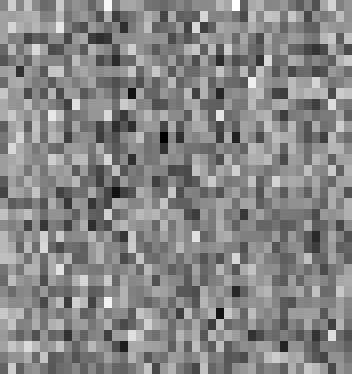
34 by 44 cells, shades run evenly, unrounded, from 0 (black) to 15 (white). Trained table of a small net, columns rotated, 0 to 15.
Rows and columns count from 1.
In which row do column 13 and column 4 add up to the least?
4
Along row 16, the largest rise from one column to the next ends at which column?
25
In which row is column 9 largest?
24
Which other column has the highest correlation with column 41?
44
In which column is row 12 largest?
43
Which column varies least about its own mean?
38
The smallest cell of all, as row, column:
13, 21
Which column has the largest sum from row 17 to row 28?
32
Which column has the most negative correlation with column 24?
28
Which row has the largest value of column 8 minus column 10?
3
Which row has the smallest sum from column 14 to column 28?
18
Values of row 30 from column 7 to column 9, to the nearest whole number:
10 11 7
